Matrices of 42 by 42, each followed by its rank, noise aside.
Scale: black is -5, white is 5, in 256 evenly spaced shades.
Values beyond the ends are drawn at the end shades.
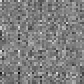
four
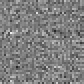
six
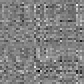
three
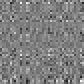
three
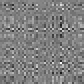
two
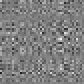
three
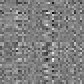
three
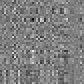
four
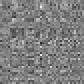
five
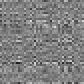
three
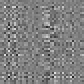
three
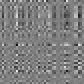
two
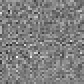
six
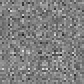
five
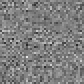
six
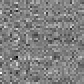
five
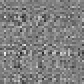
three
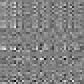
three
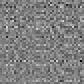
four
